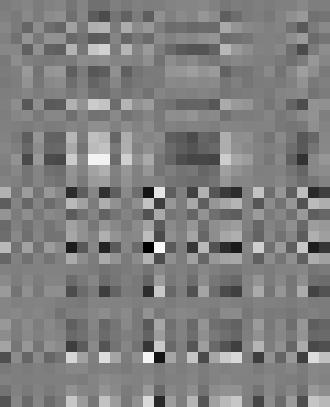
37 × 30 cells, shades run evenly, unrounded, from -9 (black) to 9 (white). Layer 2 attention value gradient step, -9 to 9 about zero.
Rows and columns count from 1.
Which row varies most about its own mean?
23
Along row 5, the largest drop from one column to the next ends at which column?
11
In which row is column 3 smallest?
15
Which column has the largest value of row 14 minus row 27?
10
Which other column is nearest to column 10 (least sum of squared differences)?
21
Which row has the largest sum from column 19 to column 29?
33
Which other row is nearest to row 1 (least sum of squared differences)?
9
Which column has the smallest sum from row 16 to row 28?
14
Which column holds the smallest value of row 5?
28
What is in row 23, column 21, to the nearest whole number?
-6
